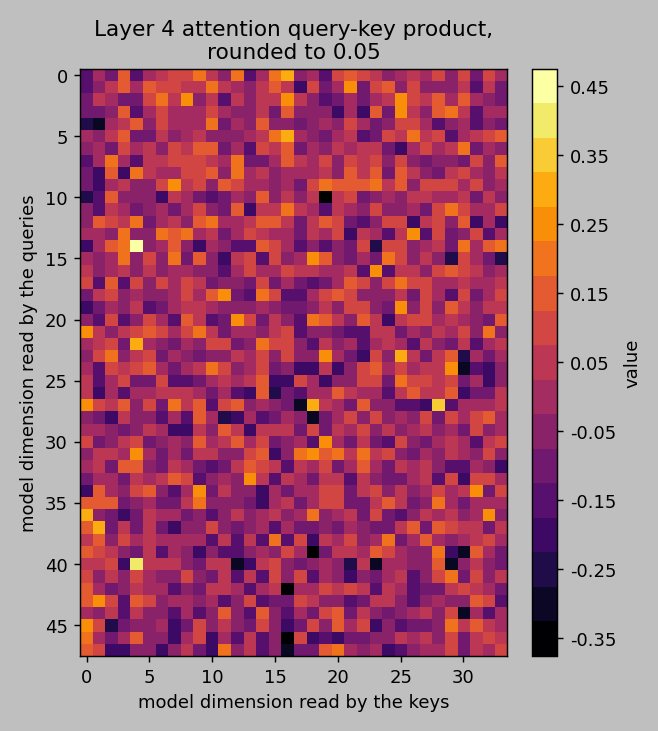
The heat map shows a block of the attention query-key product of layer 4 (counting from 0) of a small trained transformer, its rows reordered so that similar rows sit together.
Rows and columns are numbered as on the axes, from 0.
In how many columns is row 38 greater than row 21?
14
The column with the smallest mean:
17
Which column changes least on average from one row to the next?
5
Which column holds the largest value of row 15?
18
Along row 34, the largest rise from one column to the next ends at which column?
1
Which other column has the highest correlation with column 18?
12
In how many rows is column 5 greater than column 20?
22
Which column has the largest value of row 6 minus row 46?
16
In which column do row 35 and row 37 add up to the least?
7
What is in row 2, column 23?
0
